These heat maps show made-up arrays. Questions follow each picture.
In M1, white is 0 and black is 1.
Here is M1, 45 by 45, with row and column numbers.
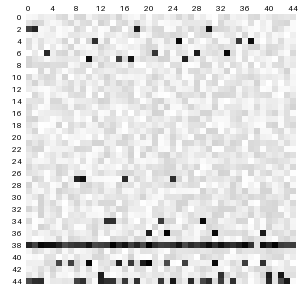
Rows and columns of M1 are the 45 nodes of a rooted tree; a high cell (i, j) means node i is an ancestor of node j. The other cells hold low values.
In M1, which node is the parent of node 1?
2
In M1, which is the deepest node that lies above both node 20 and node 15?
41
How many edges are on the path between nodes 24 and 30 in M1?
4
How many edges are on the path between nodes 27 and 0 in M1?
3
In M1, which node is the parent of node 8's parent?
44
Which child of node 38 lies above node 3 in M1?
6
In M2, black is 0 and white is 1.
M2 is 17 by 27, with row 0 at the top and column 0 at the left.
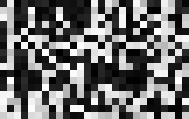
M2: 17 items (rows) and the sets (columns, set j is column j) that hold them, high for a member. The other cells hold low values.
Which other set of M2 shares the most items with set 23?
1
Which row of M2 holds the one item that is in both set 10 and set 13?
7
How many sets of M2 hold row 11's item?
6
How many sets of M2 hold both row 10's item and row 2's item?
3
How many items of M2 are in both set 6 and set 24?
2
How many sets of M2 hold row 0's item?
8
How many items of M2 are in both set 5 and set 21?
4
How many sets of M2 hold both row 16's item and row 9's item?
8
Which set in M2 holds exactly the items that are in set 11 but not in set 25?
18
